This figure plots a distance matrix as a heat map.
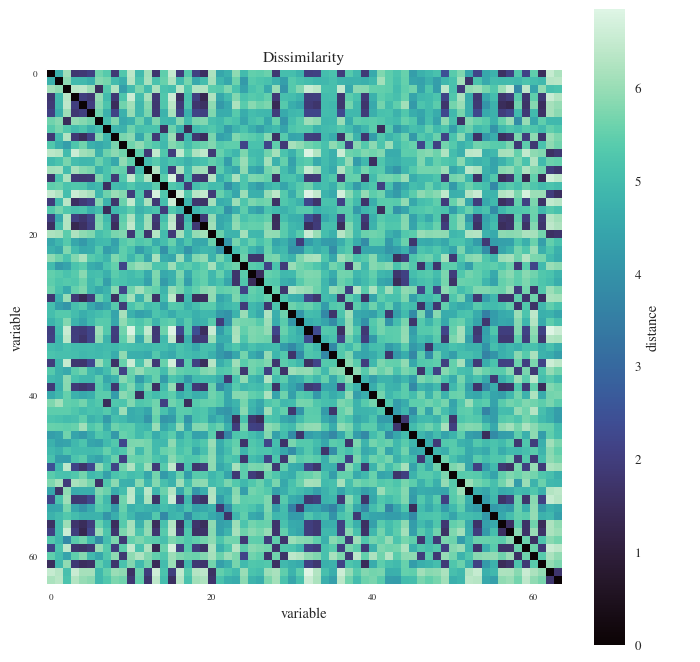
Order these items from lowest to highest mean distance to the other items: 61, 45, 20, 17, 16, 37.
61, 16, 45, 17, 37, 20
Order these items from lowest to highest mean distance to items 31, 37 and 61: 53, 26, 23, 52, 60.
53, 60, 52, 26, 23
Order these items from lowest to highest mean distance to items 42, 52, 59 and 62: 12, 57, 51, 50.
57, 12, 50, 51
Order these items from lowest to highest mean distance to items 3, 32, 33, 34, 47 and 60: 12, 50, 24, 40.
24, 40, 50, 12
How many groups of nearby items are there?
12
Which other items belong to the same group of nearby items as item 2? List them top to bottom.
6, 51
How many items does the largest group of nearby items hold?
20
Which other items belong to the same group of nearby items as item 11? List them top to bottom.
40
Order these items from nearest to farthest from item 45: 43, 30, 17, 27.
30, 43, 17, 27
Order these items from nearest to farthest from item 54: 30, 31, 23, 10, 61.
31, 30, 61, 10, 23
